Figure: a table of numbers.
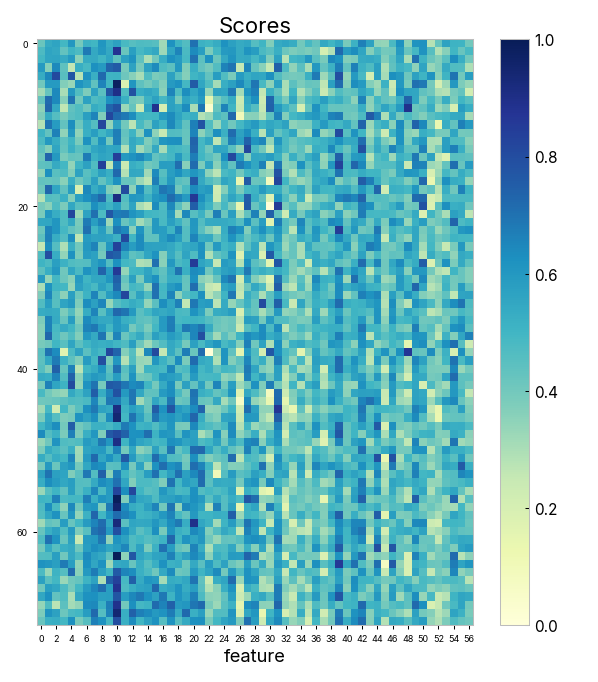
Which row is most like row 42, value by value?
21
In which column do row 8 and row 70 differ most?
48
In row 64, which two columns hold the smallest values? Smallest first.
45, 48
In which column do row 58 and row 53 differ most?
23
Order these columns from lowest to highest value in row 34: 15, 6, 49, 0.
0, 15, 49, 6
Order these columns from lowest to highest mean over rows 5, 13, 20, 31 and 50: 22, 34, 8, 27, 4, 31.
34, 22, 4, 8, 31, 27
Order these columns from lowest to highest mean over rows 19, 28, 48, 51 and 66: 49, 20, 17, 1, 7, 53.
53, 1, 49, 17, 7, 20
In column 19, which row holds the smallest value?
32
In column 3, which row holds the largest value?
64
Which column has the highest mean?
10
